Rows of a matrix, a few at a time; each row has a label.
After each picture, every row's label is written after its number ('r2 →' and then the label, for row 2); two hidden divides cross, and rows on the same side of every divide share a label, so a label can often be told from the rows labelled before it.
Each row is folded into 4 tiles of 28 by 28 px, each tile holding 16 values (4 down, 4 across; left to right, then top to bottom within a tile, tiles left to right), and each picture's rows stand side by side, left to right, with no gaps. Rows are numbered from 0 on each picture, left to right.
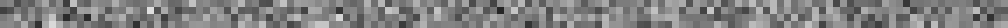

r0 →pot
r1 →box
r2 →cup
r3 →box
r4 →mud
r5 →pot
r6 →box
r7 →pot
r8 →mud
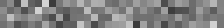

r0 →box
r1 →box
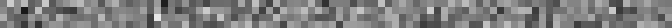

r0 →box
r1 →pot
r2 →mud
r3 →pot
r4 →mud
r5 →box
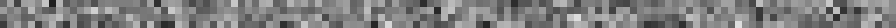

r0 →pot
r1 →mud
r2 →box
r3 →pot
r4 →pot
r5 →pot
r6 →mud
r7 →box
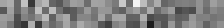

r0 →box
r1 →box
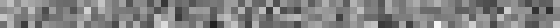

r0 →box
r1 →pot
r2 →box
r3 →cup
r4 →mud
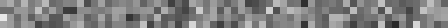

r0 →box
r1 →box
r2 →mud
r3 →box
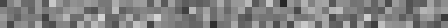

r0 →cup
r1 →pot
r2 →box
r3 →pot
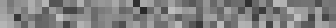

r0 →box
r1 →mud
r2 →mud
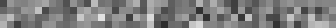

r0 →box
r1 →cup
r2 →cup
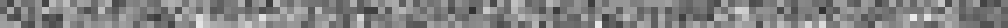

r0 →cup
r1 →cup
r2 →mud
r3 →mud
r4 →cup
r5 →cup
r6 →mud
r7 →mud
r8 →pot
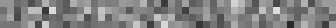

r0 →box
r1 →pot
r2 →box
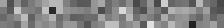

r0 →mud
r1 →mud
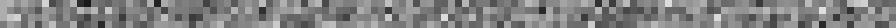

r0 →pot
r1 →mud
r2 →mud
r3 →mud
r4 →cup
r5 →box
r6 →pot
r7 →box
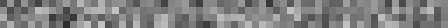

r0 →box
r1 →pot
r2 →mud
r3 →pot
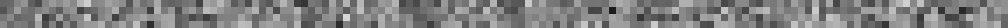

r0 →cup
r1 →pot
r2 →mud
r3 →pot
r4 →box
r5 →mud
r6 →pot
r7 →pot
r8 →box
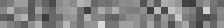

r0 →cup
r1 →mud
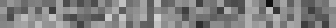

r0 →mud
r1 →pot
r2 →mud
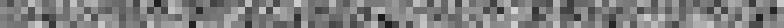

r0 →cup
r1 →mud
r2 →box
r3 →cup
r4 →mud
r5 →cup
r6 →mud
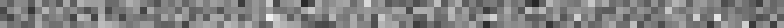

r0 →cup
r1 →cup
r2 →pot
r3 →pot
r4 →pot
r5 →pot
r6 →pot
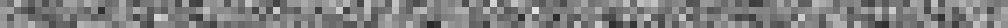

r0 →cup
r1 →pot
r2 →box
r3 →pot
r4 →box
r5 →cup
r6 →pot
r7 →pot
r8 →cup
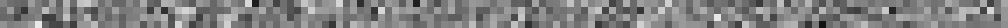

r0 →cup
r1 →mud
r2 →box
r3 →mud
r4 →mud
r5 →box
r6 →pot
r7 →box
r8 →mud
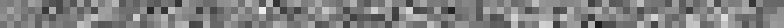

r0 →box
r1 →mud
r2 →box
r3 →cup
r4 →cup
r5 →box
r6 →mud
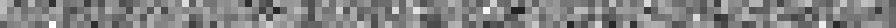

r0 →pot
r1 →mud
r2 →mud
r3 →pot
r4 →box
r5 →cup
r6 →cup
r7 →cup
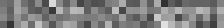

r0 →mud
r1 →pot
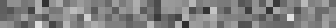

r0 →cup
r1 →cup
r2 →box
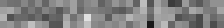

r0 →cup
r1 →pot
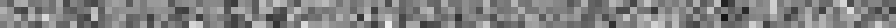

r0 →pot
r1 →box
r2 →cup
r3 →pot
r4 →cup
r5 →cup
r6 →box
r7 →mud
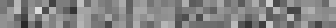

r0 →box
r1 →pot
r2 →box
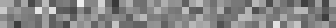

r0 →box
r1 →cup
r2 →mud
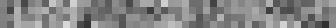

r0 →mud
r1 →mud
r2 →pot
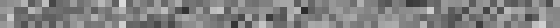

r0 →box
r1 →box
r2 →cup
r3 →pot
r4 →mud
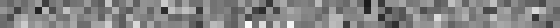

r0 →mud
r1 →mud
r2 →mud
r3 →cup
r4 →pot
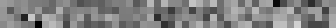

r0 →pot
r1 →cup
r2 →pot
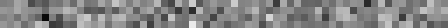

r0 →cup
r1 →box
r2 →pot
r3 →pot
